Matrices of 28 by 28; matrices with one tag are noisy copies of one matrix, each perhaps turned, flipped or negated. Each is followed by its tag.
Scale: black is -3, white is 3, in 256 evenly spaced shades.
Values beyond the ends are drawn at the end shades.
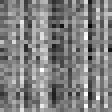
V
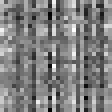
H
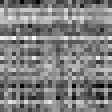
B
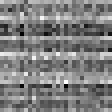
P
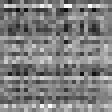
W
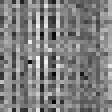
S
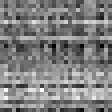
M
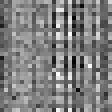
S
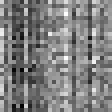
M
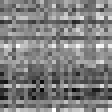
M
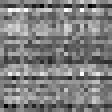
W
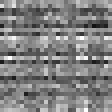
H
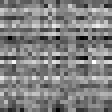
H
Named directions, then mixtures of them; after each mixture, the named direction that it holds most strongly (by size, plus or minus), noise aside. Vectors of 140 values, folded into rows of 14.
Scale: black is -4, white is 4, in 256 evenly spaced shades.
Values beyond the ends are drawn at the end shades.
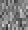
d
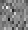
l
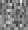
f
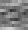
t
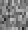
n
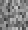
n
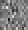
l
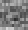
t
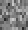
n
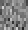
l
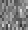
d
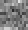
t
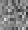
n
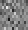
l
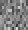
f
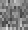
d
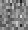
f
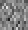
l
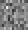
l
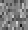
d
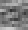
t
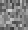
f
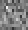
n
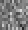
d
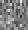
f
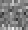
t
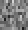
n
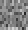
n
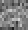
t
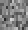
n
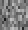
n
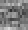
t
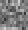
n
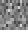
f
